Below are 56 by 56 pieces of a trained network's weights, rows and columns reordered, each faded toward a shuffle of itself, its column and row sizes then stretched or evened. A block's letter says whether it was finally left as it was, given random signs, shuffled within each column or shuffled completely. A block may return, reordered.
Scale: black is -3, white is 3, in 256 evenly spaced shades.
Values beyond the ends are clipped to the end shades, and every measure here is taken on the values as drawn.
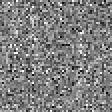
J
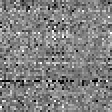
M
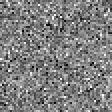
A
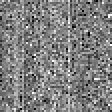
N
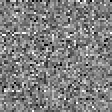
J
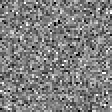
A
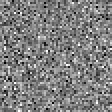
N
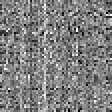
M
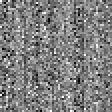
N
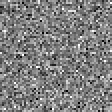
A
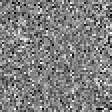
N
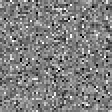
N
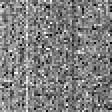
N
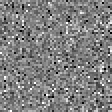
N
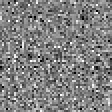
J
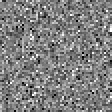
N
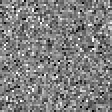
A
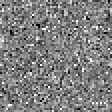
A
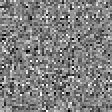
J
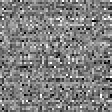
M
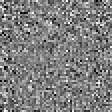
J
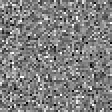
N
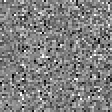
N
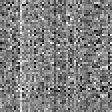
M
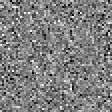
N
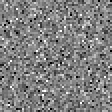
A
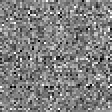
M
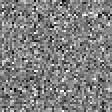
J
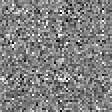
J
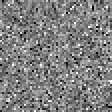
A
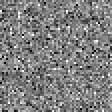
A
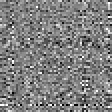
M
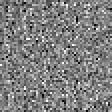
N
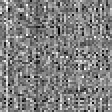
M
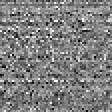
M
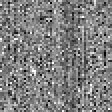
N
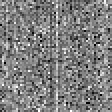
N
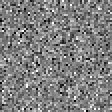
A
